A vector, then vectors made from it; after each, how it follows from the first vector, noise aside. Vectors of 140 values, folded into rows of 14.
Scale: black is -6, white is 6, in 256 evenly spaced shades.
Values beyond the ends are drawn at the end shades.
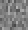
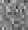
sign-scrambled.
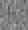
negated, shrunk.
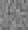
negated, shrunk.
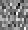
wrapped around, scaled up.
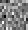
wrapped around, scaled up.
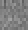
wrapped around, negated, shrunk.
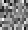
wrapped around, negated, scaled up.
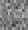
sign-scrambled.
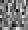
scaled up.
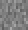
negated, shrunk.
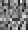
wrapped around, negated, scaled up.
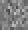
sign-scrambled.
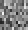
wrapped around, scaled up.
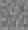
wrapped around, shrunk.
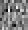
scaled up.
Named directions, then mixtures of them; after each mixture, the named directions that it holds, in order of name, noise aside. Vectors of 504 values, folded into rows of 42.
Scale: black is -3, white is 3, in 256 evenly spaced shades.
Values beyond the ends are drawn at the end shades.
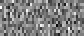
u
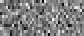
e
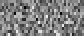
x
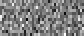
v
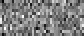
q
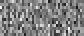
u, v.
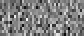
u, v, x.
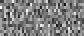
u.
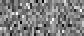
e, q.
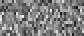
q, v, x.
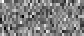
q.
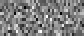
x.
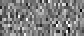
e, u, v.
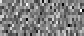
e, v.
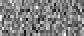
v.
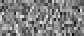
q, v, x.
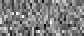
e, q, x.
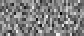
x.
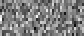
q, v, x.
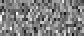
q, v, x.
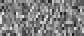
q, v, x.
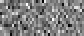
e.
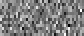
e, u, v.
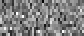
e, q, x.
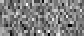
e, x.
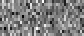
e, q.
